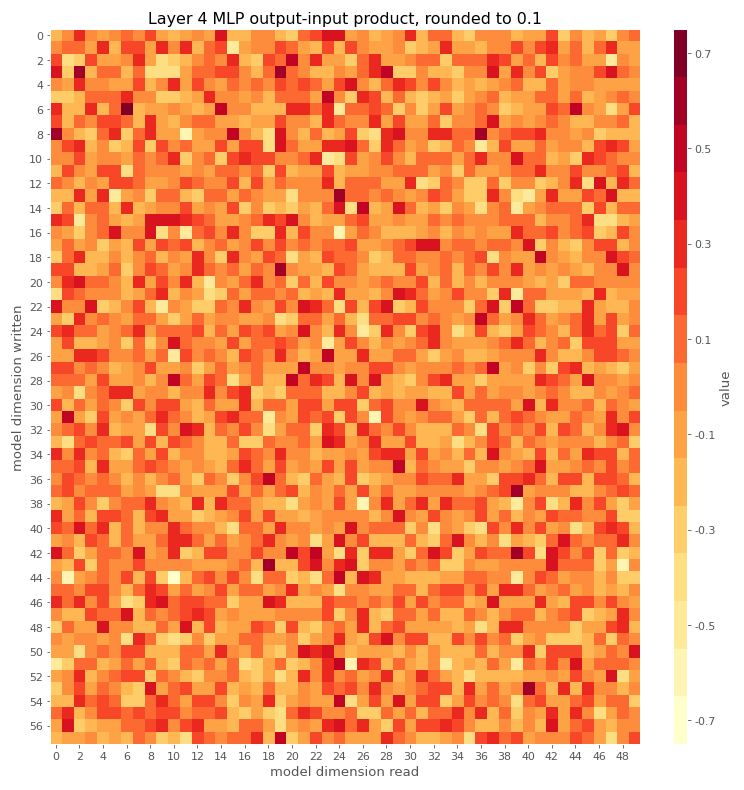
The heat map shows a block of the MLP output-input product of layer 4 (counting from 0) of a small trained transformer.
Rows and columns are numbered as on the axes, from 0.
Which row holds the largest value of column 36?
8
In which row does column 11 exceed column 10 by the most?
26
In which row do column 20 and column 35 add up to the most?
2
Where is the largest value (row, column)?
6, 6
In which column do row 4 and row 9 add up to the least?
36
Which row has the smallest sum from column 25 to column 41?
51
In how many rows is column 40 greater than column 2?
27
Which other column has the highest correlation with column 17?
1
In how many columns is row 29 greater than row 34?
17
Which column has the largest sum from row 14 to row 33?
21
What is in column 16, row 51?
-0.4
